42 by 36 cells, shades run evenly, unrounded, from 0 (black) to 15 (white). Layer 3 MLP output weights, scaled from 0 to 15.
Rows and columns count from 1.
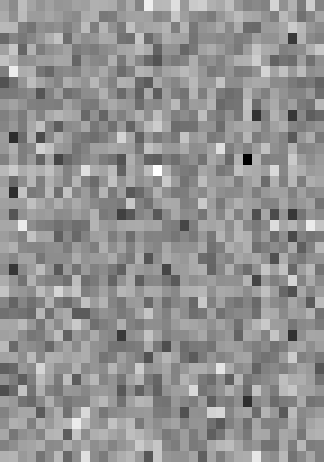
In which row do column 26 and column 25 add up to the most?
34
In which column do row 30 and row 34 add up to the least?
36
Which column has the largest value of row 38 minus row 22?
33
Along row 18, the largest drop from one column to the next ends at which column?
2
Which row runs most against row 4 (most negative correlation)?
26
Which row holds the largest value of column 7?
27
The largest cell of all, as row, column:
16, 18
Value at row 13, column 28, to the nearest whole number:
11
